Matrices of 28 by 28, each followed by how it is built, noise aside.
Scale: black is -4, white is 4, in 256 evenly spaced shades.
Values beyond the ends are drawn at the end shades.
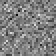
Hankel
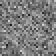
Toeplitz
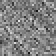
Toeplitz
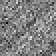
Hankel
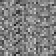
repeating rows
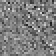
upper triangular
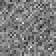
Hankel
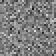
repeating rows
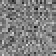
blocks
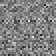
repeating columns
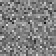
repeating columns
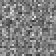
blocks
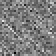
Toeplitz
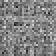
blocks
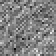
Hankel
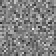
repeating columns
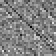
Toeplitz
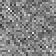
Toeplitz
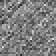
Hankel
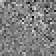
upper triangular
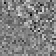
upper triangular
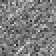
Hankel
